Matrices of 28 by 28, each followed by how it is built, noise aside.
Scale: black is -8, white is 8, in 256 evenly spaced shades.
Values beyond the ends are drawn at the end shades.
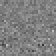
uneven rows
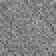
Toeplitz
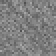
Toeplitz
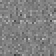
uneven rows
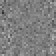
uneven columns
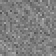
Toeplitz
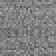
blocks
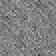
Toeplitz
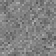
Hankel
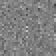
uneven columns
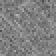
Toeplitz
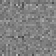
uneven rows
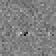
uneven rows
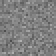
noise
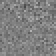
upper triangular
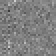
uneven columns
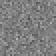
noise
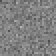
noise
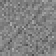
Hankel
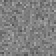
noise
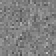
uneven columns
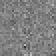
uneven columns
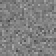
noise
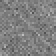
Toeplitz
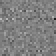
uneven rows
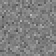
noise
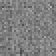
blocks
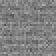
blocks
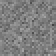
Hankel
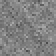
Toeplitz
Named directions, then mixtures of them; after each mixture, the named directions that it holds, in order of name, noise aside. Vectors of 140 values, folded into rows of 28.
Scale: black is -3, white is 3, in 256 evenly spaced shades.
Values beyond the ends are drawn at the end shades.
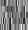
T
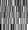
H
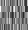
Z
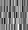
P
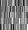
H, Z.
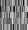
H, Z.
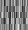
P, T.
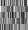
T, Z.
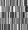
Z.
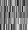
H, P.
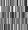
Z.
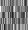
T, Z.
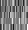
H, Z.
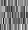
T.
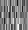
H, P.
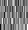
H, T.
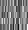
H, P.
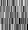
H.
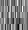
H, P.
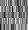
H, Z.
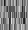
P, T.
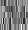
T.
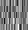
P.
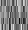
H, T.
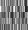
Z.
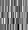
P.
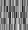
P, T.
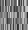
P, Z.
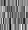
T.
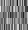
P, Z.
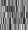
T.
